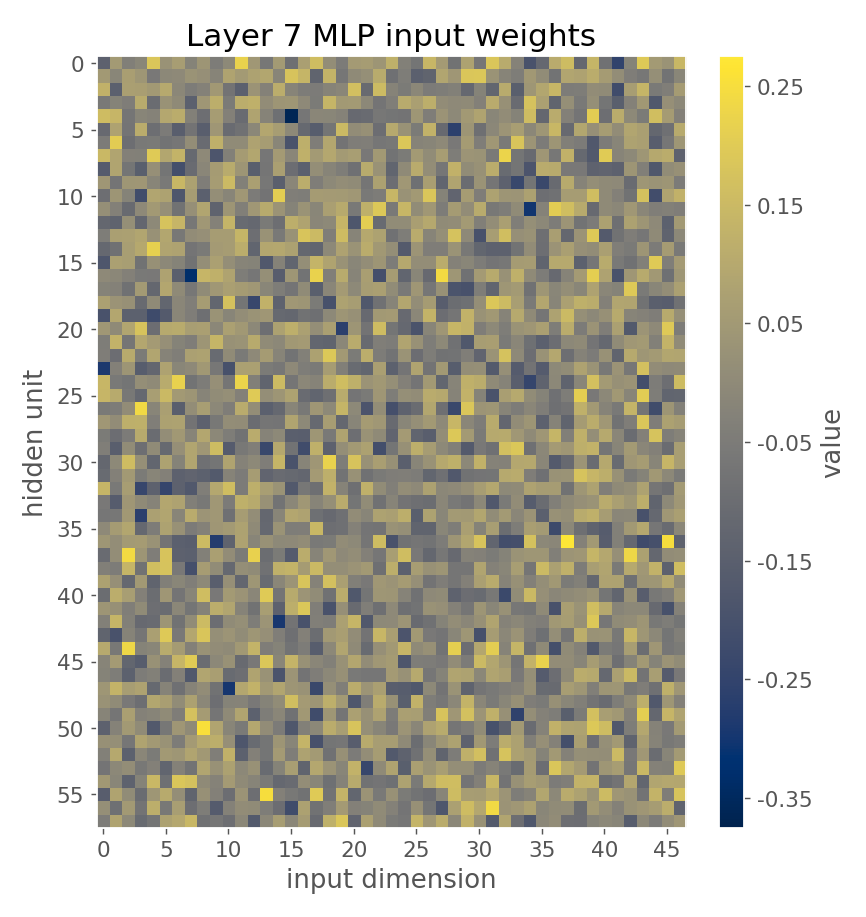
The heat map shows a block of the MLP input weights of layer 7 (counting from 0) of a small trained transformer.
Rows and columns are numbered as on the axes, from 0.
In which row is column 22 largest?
11
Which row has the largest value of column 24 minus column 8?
6
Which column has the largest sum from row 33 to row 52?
8
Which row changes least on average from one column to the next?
31
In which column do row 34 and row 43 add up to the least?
3
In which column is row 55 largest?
13
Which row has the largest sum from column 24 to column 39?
54
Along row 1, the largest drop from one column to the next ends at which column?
17
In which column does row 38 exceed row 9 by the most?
35
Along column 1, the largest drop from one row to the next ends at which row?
43
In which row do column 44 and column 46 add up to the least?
36
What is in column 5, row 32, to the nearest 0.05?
-0.25
